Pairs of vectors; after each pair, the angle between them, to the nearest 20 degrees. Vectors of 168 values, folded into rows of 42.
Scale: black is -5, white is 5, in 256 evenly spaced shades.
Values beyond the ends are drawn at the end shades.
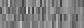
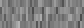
80 degrees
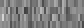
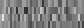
20 degrees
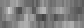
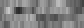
40 degrees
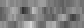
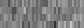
120 degrees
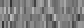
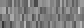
60 degrees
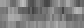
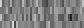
80 degrees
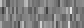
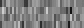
160 degrees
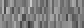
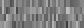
100 degrees
